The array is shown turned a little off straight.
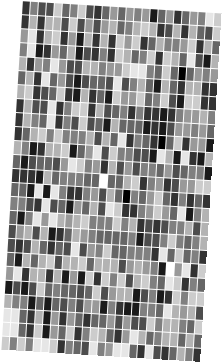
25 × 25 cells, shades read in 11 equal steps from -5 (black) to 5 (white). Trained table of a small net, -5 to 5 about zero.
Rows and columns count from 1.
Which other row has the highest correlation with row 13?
21
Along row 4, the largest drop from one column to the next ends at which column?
3
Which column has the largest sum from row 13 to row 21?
22
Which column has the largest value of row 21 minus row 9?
12
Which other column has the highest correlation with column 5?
25
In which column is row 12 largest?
8
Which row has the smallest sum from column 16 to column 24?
9
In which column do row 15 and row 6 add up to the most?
13
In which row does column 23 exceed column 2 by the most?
19
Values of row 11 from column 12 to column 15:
-2 3 0 0
